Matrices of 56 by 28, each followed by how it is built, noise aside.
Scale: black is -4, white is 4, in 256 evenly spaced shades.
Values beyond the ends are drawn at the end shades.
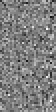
uneven columns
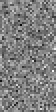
noise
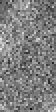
smooth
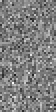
noise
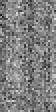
blocks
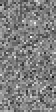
noise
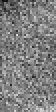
smooth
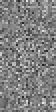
low rank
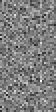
repeating rows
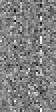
uneven columns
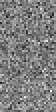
repeating columns
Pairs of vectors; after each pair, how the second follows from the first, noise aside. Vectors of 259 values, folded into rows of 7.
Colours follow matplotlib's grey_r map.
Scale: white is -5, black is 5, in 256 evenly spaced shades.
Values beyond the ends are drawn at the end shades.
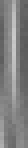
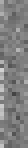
wrapped around, partly zeroed.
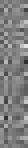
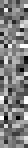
scaled up.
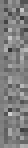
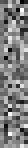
scaled up.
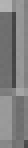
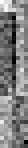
scaled up.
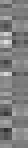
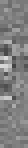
wrapped around, partly zeroed.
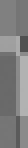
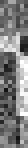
scaled up.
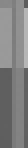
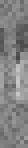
wrapped around, partly zeroed.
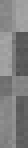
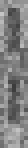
wrapped around.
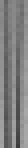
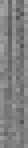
reversed, shrunk.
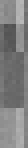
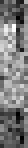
negated, scaled up.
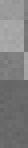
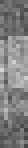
wrapped around.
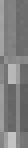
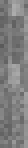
reversed, shrunk.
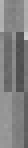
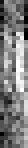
negated, scaled up.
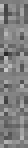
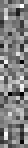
reversed, scaled up.
